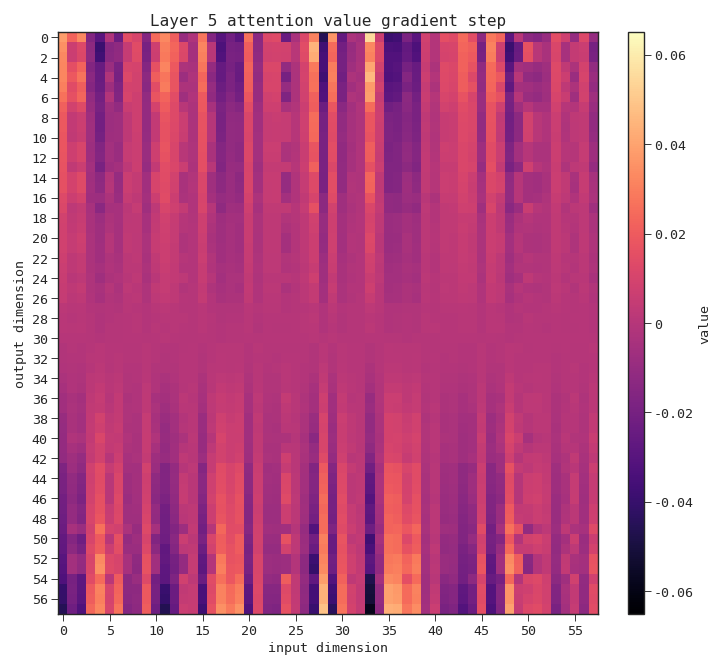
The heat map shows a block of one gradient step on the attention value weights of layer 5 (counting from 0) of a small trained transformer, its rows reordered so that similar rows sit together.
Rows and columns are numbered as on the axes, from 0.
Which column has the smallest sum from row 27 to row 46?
33
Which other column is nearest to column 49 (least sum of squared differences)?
5
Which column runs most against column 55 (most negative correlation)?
54
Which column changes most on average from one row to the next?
24
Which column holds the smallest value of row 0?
28
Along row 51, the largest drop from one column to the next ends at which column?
29
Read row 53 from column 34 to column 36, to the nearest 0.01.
-0.01 0.03 0.03
